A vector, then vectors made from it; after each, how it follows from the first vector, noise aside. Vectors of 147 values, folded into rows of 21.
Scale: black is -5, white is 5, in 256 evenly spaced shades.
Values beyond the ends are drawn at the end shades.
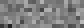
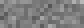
reversed, negated, shrunk.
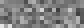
negated.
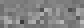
partly zeroed.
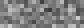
negated.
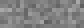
wrapped around, negated, shrunk.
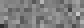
partly zeroed.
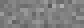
wrapped around, negated, shrunk.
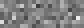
wrapped around, negated.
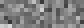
negated.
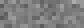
reversed, negated, shrunk.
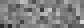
copied.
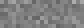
reversed, negated, shrunk.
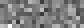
negated.
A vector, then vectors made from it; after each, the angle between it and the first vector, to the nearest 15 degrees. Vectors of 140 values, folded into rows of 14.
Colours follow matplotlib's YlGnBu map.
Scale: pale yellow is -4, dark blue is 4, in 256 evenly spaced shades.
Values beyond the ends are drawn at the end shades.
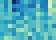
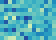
75 degrees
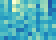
165 degrees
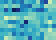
60 degrees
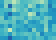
135 degrees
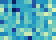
45 degrees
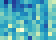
45 degrees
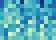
90 degrees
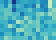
30 degrees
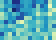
30 degrees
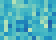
120 degrees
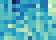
15 degrees
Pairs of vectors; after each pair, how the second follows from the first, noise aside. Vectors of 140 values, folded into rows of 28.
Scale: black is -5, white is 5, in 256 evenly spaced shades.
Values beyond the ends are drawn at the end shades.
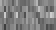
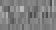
wrapped around, partly zeroed.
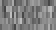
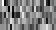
wrapped around, negated, scaled up.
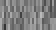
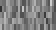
reversed, negated.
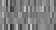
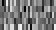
negated, scaled up.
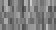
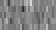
partly zeroed.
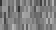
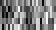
reversed, negated, scaled up.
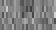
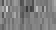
partly zeroed.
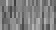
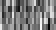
reversed, negated, scaled up.
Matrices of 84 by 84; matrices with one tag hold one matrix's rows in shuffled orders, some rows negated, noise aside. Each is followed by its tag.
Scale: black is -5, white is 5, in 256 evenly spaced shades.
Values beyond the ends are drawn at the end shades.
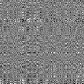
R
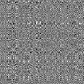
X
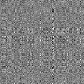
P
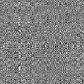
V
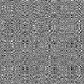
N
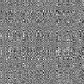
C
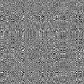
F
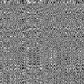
R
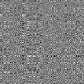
R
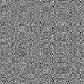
P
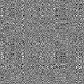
F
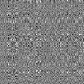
X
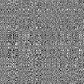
X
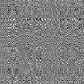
X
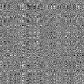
R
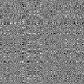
R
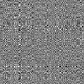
V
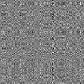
P
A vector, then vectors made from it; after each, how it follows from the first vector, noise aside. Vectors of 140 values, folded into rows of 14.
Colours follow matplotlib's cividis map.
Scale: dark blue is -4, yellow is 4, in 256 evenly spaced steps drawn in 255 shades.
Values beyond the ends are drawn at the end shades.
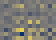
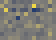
reversed, negated, partly zeroed.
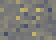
reversed, partly zeroed.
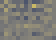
reversed, negated, shrunk.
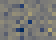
negated, partly zeroed.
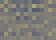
reversed, negated, shrunk.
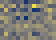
reversed, negated.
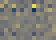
reversed, negated, partly zeroed.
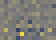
negated, partly zeroed.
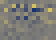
reversed, negated, partly zeroed.
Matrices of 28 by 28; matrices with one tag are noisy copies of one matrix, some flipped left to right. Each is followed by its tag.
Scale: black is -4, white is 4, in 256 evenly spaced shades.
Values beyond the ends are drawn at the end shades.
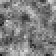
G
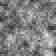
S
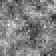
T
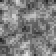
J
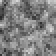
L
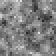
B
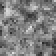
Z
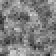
G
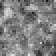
Z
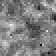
T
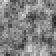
G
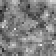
L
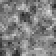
Z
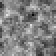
Z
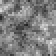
T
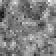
L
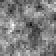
T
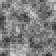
G
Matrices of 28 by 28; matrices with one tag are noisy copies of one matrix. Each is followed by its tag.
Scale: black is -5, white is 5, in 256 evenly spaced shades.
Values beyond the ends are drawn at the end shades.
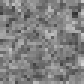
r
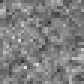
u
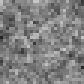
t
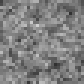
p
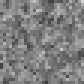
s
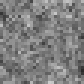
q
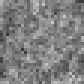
t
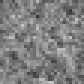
p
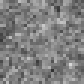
t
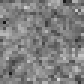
u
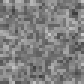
r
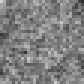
t
